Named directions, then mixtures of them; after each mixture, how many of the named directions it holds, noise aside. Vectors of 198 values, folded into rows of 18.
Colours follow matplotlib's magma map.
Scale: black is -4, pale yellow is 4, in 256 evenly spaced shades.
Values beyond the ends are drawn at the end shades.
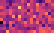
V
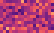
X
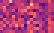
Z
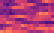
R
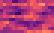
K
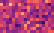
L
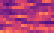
one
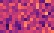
two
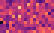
one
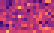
two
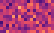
two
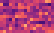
two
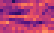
two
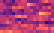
one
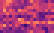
two
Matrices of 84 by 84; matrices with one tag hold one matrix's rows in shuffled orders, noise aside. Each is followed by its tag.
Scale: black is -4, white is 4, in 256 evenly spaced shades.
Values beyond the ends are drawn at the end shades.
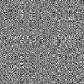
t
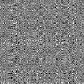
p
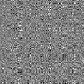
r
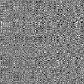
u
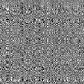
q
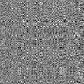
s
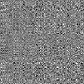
u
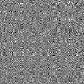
t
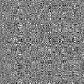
r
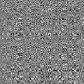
r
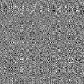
t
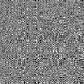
s
